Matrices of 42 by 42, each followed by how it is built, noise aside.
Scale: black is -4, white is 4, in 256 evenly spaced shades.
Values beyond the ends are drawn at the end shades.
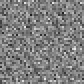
repeating columns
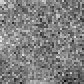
smooth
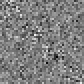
block diagonal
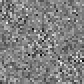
block diagonal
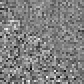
lower triangular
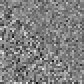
lower triangular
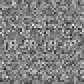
repeating columns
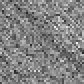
Toeplitz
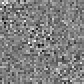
block diagonal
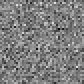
repeating columns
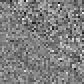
upper triangular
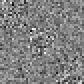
block diagonal
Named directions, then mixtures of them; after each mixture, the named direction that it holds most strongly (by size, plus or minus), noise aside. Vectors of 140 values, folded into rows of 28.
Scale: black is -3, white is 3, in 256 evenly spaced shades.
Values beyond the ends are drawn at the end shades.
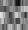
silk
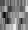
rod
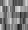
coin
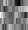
silk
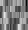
coin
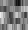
silk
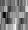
rod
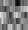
silk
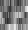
rod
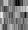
silk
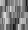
rod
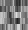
silk
